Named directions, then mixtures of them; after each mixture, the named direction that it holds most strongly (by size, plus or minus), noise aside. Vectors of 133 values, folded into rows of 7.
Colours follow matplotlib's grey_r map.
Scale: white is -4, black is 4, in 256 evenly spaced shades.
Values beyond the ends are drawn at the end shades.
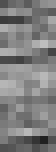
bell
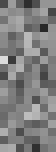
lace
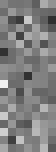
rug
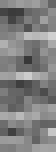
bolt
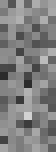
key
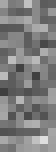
bell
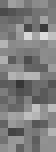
bolt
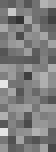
rug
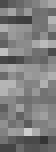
bell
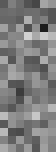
lace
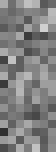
lace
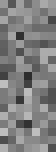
key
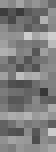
bolt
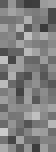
lace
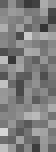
lace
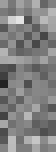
rug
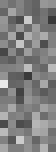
rug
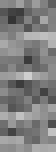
bolt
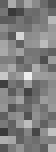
key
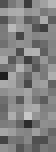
key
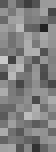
lace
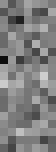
lace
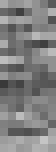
bell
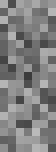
key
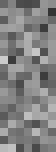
lace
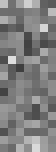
lace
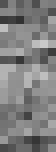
bell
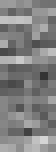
bell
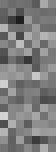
rug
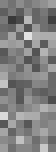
rug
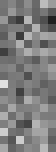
rug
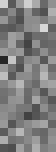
lace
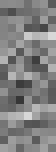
bolt
